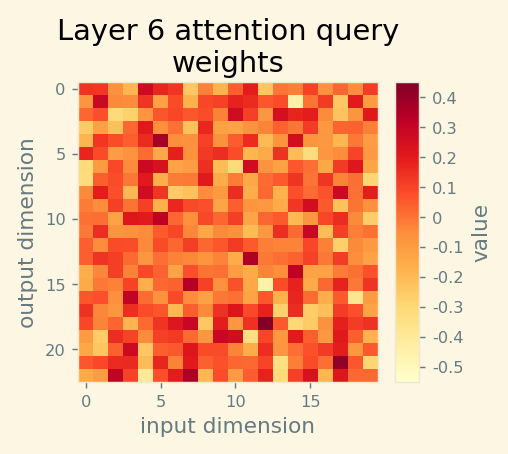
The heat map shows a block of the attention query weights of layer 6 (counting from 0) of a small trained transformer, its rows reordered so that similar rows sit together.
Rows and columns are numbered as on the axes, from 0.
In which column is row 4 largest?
5
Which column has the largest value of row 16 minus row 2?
3
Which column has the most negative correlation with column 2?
13
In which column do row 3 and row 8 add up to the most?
4
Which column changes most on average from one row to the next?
14
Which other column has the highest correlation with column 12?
9
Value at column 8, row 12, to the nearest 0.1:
0
